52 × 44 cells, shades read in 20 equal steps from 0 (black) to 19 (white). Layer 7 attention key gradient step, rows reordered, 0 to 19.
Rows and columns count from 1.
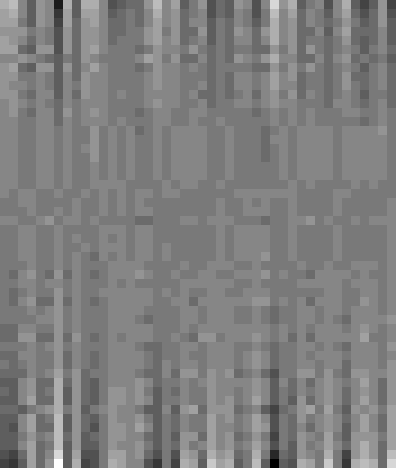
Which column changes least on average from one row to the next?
15
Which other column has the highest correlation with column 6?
35
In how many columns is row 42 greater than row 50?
13
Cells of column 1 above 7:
44
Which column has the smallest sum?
31
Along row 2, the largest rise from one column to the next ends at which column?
8
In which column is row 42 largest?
7
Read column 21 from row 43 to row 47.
10 10 10 11 10
